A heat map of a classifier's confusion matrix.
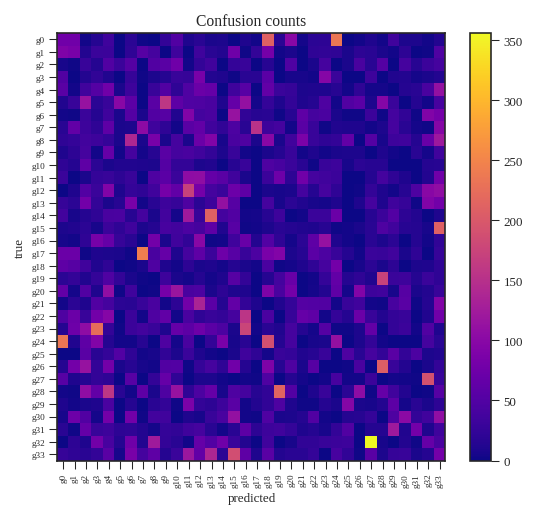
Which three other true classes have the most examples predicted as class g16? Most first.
g23, g22, g5
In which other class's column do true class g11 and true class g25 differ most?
g12
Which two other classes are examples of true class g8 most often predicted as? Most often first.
g6, g33
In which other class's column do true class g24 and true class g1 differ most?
g0
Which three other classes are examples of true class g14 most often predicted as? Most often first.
g13, g11, g24
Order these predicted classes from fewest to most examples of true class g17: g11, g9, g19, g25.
g25, g11, g9, g19
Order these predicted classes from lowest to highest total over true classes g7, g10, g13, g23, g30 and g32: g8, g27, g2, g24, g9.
g24, g9, g8, g2, g27
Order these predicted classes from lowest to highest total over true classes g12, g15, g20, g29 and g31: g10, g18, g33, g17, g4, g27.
g17, g27, g18, g10, g4, g33
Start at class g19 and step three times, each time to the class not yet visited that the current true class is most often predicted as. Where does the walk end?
g33
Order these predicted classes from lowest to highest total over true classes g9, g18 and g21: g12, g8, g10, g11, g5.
g5, g10, g8, g11, g12
